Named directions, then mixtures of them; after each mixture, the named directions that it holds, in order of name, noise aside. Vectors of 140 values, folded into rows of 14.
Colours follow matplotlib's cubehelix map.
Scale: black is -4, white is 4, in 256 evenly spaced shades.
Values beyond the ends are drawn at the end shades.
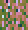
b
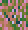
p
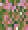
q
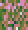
q.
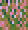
b, p.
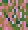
p.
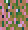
b.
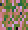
q.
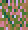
b, p.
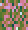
q.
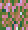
b, q.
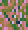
p.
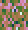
p, q.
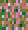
b, q.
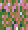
b, q.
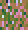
b, p.
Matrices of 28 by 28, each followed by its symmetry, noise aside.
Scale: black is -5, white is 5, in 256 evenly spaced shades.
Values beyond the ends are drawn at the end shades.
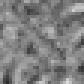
antisymmetric.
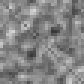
symmetric.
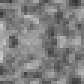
mirrored top to bottom.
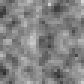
mirrored top to bottom.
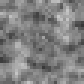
same after a half turn.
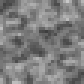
same after a half turn.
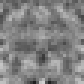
mirrored left to right.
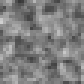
antisymmetric.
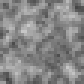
symmetric.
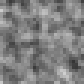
antisymmetric.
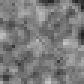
symmetric across the other diagonal.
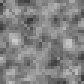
same after a half turn.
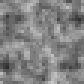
same after a half turn.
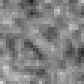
symmetric across the other diagonal.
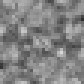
same after a half turn.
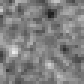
antisymmetric.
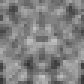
mirrored left to right.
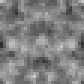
mirrored left to right.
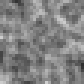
symmetric across the other diagonal.
